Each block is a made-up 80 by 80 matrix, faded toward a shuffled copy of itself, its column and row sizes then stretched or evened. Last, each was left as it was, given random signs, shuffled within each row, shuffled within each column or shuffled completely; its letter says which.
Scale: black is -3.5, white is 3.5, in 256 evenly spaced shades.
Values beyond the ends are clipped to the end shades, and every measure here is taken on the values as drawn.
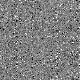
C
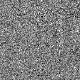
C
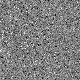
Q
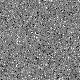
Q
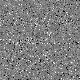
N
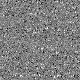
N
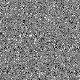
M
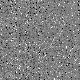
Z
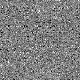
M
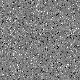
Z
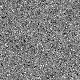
Q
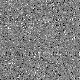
M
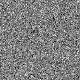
Z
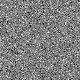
Z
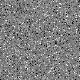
Z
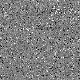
C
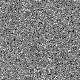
Q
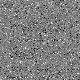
N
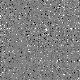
C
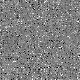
M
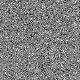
Z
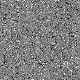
C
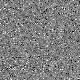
N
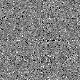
M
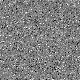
N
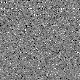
N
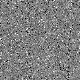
Z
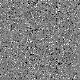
C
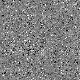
C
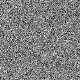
Z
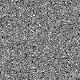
Z
